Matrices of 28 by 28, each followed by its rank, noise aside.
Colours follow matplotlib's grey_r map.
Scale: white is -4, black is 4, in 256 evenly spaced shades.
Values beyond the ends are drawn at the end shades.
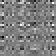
two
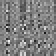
four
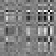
one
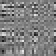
two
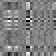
one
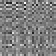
three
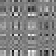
one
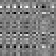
one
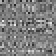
three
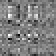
two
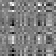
one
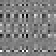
one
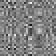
two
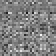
four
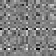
two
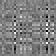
one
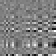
one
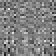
four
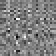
three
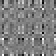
one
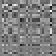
two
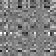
two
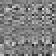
three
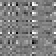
one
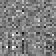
four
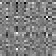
two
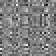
three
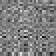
three
